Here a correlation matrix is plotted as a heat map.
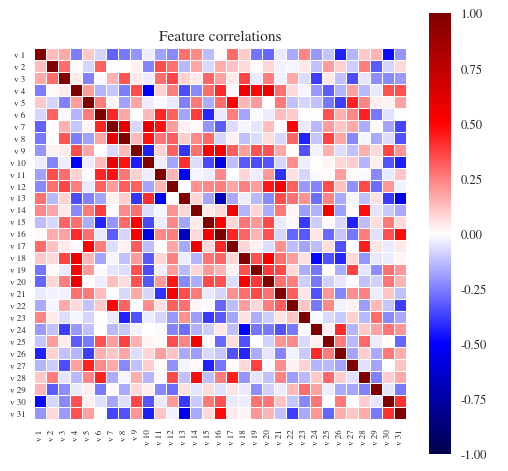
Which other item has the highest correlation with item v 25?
v 14
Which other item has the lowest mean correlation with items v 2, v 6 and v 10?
v 15
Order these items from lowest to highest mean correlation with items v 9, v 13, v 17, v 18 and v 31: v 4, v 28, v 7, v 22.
v 7, v 22, v 28, v 4
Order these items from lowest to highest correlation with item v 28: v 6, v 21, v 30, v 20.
v 20, v 30, v 21, v 6
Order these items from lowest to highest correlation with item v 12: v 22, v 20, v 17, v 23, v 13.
v 23, v 13, v 17, v 22, v 20
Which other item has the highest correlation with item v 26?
v 24
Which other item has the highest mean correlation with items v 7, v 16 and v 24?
v 11
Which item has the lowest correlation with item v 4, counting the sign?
v 10
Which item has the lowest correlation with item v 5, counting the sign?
v 26
